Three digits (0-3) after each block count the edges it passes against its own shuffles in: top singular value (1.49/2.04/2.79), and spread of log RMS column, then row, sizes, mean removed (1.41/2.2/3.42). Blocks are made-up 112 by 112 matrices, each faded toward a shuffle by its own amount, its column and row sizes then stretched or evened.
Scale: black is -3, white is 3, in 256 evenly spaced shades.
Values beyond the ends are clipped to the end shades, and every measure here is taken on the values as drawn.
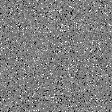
0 1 1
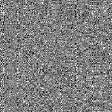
2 2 0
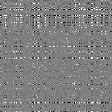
3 2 3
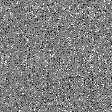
1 1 0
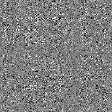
1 2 2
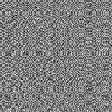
3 0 1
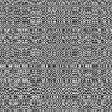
3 0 3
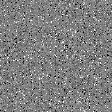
0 2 1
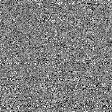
0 1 2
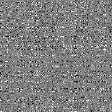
0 2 3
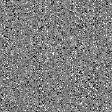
1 2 0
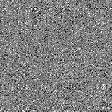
2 0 1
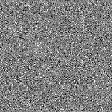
2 0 1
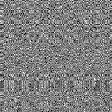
3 1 1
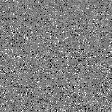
1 1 2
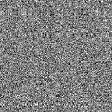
2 1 1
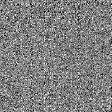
1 2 1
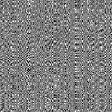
3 3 1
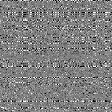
3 1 3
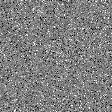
0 0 1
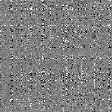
2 3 2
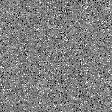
1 1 0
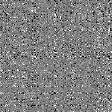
2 2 2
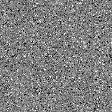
0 1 1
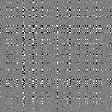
3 3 3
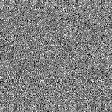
2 0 1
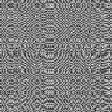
3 2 0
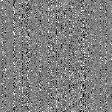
1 3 0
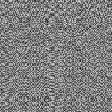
3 1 0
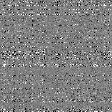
0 2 3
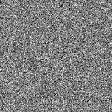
1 0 1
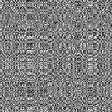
3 1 2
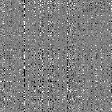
2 3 2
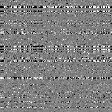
3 1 3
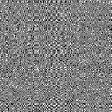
3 2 2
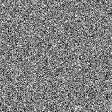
1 1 0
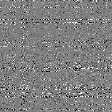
1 2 3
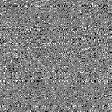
2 1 2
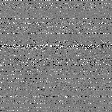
0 0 3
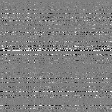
2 1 3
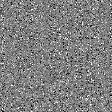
1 2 0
